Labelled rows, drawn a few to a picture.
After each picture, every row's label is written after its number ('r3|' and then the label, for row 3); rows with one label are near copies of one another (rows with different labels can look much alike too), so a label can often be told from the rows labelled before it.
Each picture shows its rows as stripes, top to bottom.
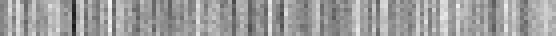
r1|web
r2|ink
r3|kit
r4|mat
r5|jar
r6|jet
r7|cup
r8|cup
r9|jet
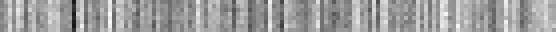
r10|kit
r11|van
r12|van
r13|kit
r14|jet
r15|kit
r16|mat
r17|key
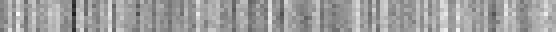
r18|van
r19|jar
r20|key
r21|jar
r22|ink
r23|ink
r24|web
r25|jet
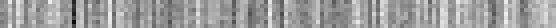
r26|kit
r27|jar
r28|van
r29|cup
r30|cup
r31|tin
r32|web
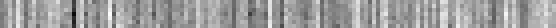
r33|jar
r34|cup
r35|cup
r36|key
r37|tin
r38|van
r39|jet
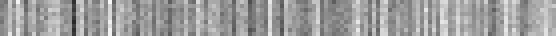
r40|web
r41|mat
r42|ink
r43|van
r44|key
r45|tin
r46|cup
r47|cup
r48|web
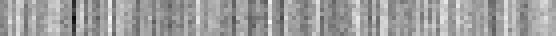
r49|jar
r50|ink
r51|jar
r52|mat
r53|tin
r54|van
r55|ink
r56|cup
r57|web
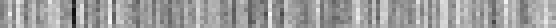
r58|kit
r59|jet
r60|tin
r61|key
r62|jet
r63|cup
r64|jar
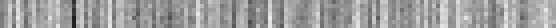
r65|jet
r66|van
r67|jar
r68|jar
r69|kit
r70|van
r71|jar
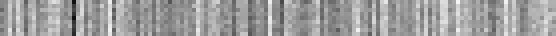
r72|ink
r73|mat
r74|jet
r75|mat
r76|key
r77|jar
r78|van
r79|jet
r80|van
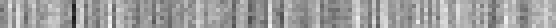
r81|van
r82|key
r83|jet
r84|mat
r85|cup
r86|key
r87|web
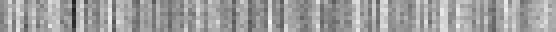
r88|kit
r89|cup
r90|key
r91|van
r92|cup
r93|jet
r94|ink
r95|web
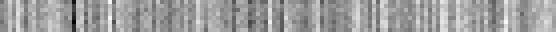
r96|key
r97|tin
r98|van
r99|jar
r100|tin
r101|key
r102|key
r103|kit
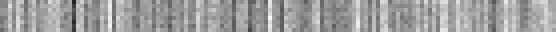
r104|ink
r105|web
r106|cup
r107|key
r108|web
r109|tin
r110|web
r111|key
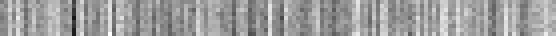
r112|jet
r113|cup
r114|web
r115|tin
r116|mat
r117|jar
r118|ink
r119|key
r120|cup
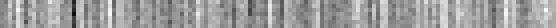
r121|ink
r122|web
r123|cup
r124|key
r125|jar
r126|ink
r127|tin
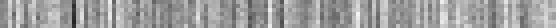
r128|web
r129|van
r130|mat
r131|jet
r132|jet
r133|mat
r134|web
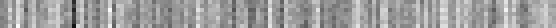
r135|tin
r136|jet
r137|ink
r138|cup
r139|jar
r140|ink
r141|web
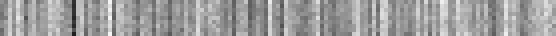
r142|ink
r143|key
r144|key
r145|key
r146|ink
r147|van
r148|key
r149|jar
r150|kit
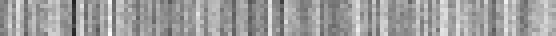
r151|cup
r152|jet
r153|mat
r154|jar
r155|jar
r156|mat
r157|jet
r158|tin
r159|ink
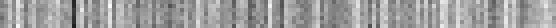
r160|jar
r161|cup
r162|mat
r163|mat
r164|key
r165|tin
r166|jar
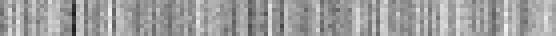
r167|key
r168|jar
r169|jet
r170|key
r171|cup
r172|jet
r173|key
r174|key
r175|van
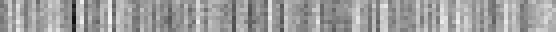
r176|jet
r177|key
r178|web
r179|key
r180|tin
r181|tin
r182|kit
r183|kit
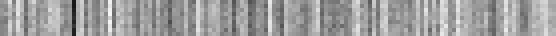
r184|van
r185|van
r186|ink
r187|jet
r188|ink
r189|ink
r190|web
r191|van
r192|van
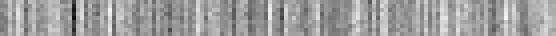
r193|van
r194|tin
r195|ink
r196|tin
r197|mat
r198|mat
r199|key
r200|ink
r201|ink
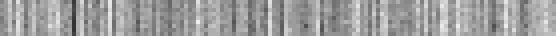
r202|jet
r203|jar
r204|kit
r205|cup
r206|kit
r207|jar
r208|ink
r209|jar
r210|mat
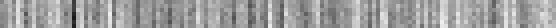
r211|jar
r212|cup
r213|web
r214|ink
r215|jar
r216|ink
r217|mat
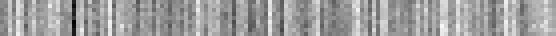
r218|jar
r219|kit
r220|jar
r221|van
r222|key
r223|jar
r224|ink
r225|mat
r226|tin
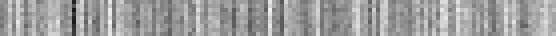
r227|mat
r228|web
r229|van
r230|web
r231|tin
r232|jar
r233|jet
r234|tin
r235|ink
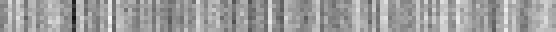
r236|van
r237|key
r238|cup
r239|van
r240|ink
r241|ink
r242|jet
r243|key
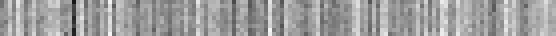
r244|jar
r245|jet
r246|van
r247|van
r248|tin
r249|tin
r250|mat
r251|van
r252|ink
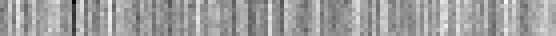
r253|tin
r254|web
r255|jet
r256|jar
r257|jar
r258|jar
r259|web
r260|ink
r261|van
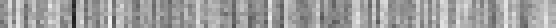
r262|kit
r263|kit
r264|kit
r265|tin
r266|cup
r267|jet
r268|mat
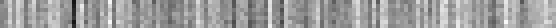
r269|kit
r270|van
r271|mat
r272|tin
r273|ink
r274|key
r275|ink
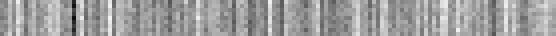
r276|web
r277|ink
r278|jar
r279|jar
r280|tin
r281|cup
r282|tin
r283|ink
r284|jet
